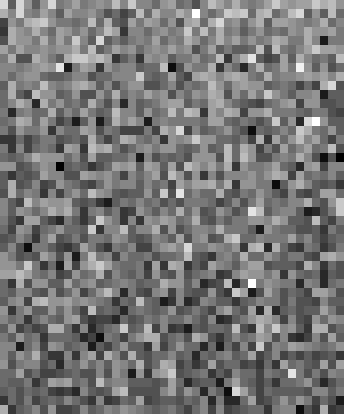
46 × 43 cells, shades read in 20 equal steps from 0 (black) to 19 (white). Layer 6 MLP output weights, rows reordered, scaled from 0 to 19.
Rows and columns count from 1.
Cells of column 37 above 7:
36
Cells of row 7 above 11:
14
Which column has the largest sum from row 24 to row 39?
33
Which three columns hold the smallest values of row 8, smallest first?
22, 9, 31
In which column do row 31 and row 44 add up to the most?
30
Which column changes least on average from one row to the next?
1
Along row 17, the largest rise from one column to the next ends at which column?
12
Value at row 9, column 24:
5
